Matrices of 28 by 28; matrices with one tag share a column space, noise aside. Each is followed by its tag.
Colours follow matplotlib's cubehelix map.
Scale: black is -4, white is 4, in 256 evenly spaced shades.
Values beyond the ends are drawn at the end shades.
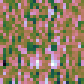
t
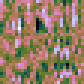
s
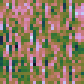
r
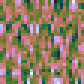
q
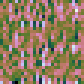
t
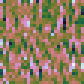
s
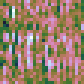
r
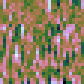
q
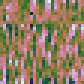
q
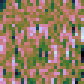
q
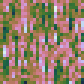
r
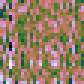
t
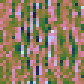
r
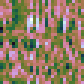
s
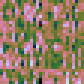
t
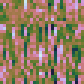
q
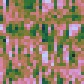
q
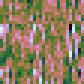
q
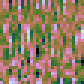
q
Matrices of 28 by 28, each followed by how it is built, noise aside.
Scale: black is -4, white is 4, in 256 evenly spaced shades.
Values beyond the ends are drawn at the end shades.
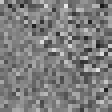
upper triangular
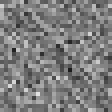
Toeplitz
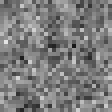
smooth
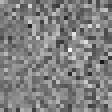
upper triangular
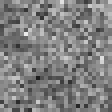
smooth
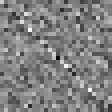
diagonal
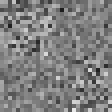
block diagonal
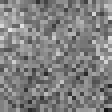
smooth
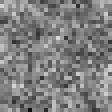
smooth
